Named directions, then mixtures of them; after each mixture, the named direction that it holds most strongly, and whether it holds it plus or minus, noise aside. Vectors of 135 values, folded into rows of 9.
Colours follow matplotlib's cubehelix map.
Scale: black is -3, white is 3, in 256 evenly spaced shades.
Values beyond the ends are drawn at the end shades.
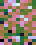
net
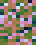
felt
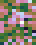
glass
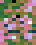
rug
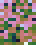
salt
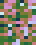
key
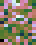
net, plus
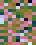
felt, plus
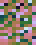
felt, minus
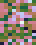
glass, plus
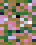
felt, plus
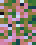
key, minus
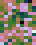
glass, minus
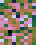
rug, plus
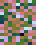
felt, minus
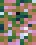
key, plus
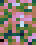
net, plus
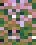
net, plus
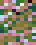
felt, plus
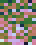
salt, minus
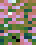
rug, minus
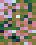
rug, minus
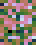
net, plus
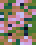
key, minus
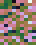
rug, plus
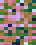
key, minus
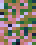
key, minus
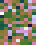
key, plus
